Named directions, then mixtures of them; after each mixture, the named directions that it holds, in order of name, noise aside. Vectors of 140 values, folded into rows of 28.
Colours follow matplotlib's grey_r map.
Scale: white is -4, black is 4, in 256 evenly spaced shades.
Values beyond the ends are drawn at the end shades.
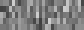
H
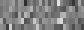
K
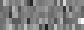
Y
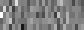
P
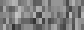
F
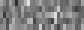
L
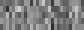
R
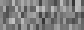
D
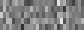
K, P, Y.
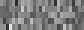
D, K, L.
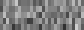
F, L.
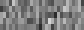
H, L.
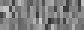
H.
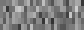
D, F, R.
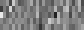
H, P.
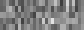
D, H.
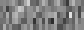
F, L, R.
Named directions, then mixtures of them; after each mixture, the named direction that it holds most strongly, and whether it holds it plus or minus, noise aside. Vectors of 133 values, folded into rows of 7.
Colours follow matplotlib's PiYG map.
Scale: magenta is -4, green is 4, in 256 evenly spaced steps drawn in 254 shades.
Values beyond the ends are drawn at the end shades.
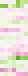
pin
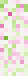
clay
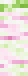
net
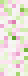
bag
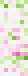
pin, plus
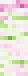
net, minus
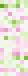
pin, plus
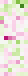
net, plus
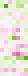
pin, plus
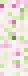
bag, plus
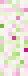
bag, minus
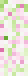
clay, plus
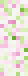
bag, plus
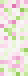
bag, plus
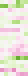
pin, plus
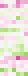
pin, minus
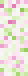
bag, plus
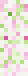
clay, minus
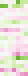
pin, plus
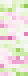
net, plus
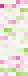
pin, minus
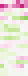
net, minus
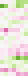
pin, plus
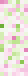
clay, minus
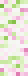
bag, minus
